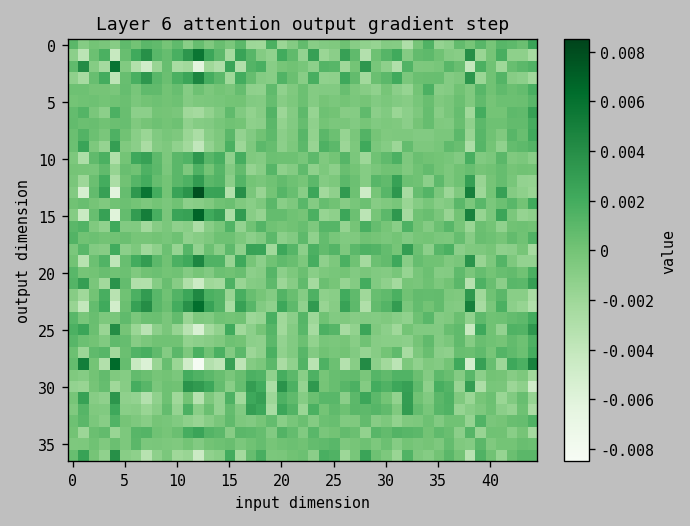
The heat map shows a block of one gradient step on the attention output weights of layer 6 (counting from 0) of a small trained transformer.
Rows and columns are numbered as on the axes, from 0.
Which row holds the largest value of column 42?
28
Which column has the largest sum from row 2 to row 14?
44
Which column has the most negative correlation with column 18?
5
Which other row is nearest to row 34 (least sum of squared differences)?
29
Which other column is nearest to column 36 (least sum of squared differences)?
25
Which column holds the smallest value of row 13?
4
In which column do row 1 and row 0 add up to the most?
12
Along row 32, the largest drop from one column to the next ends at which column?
19
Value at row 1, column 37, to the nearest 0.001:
-0.001
